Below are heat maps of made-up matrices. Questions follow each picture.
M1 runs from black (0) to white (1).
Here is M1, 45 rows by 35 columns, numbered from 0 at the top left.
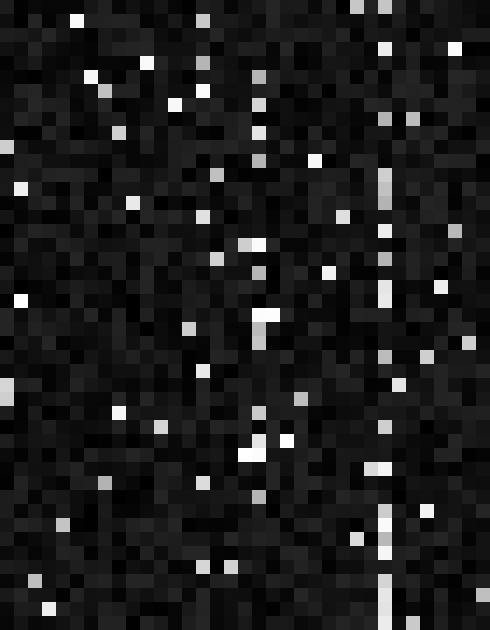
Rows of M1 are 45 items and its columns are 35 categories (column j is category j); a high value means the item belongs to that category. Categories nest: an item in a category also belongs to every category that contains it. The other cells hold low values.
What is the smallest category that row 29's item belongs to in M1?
8
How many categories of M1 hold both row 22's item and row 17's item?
1
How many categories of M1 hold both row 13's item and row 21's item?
2
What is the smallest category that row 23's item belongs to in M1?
13
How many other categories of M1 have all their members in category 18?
10
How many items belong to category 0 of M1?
3
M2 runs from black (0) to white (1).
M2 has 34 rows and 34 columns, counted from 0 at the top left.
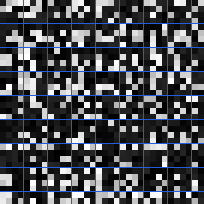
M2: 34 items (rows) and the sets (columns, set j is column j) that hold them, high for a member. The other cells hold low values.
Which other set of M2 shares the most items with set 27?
20
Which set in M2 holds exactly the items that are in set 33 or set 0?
12
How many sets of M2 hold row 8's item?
5
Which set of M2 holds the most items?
16
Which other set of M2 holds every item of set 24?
3
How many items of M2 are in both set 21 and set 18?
1
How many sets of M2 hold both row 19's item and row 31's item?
4
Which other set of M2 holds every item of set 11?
5
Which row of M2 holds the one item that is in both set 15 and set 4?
24
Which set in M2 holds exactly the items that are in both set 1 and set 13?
17
